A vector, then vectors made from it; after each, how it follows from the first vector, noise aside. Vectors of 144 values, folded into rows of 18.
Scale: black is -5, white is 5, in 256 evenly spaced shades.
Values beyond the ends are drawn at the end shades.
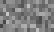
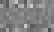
reversed, partly zeroed.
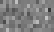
reversed, partly zeroed.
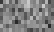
wrapped around, negated.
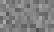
negated, shrunk.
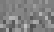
reversed, partly zeroed.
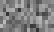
negated.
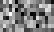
wrapped around, negated, scaled up.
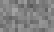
reversed, negated, shrunk.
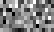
wrapped around, negated, scaled up.
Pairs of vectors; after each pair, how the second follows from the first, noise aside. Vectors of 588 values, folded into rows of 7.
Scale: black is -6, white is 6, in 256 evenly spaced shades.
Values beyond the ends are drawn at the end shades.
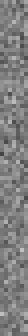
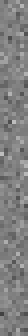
negated, partly zeroed.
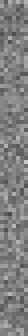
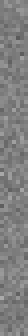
reversed, shrunk.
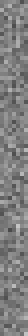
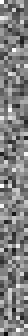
reversed, scaled up.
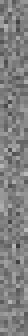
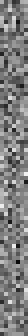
scaled up.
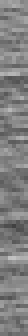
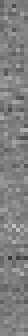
negated, partly zeroed.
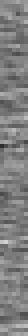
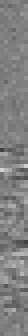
wrapped around, partly zeroed.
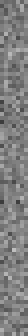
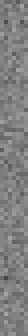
wrapped around, shrunk.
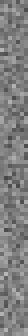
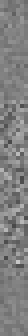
wrapped around, partly zeroed.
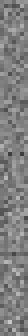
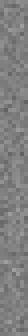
shrunk.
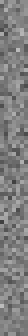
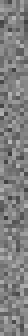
shuffled.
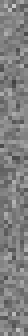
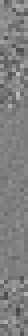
wrapped around, partly zeroed.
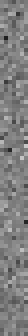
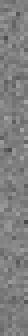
shrunk.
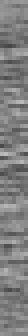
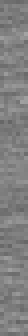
wrapped around, shrunk.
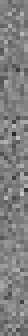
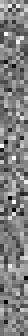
reversed, negated, scaled up.
